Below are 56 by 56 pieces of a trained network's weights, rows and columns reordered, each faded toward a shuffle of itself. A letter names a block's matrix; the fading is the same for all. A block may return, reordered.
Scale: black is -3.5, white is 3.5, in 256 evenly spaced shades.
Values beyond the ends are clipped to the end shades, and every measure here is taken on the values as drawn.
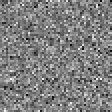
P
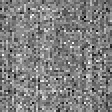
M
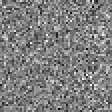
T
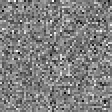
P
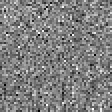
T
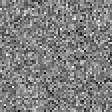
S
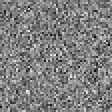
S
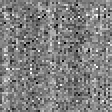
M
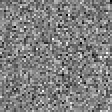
T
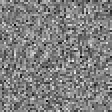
S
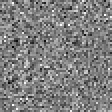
T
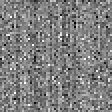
M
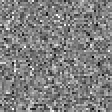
P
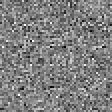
P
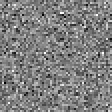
T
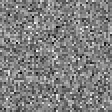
T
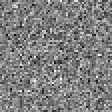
T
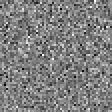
P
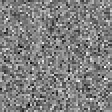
T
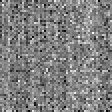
M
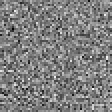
S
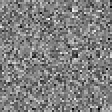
S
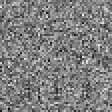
S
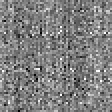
M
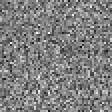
S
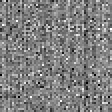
M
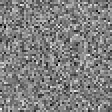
S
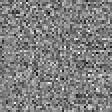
S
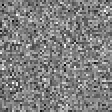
T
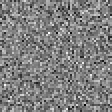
S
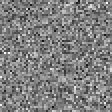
S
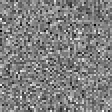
T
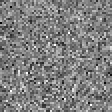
P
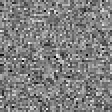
T
